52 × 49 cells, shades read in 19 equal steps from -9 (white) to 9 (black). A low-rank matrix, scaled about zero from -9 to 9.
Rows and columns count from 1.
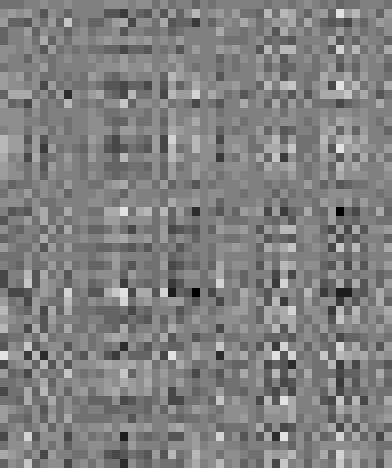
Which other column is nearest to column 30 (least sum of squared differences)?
47
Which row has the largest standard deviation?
33
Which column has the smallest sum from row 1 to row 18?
22
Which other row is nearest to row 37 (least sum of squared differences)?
18
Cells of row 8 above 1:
6
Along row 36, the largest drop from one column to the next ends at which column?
43
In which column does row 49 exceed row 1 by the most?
16
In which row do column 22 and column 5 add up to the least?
40
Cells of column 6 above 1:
17
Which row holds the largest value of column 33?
45
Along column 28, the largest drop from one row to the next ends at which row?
49
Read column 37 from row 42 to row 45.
-2 3 4 -3
